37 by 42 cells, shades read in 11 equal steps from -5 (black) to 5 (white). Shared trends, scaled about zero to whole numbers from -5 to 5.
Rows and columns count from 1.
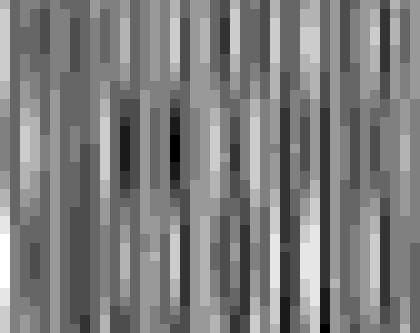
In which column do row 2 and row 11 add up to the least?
39
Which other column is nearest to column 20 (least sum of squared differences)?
37
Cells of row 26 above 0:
15
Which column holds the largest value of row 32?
1
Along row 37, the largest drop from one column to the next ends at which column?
33
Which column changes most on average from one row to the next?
18
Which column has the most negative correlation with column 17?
2
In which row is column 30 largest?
17
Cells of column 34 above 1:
1
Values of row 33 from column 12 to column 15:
-1 1 -1 1
